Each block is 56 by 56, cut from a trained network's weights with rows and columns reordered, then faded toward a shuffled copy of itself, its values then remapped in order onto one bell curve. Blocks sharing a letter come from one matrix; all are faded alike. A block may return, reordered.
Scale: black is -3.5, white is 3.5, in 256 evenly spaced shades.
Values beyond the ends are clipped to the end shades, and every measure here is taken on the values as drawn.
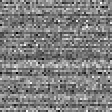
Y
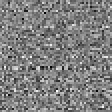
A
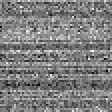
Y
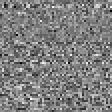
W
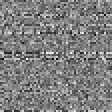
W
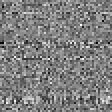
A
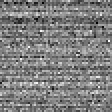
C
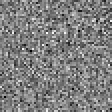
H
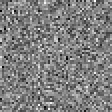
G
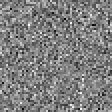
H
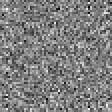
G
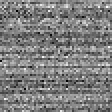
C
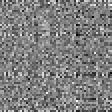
A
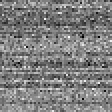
Y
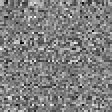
A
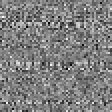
W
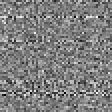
W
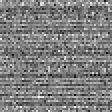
C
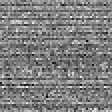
C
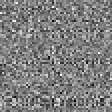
A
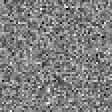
H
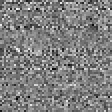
W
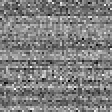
Y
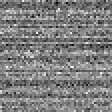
C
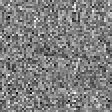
G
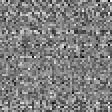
A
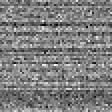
C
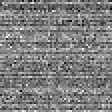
C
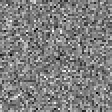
H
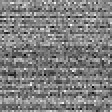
C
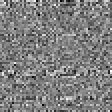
W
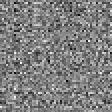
A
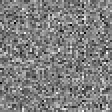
G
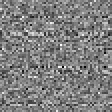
A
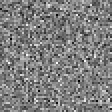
H
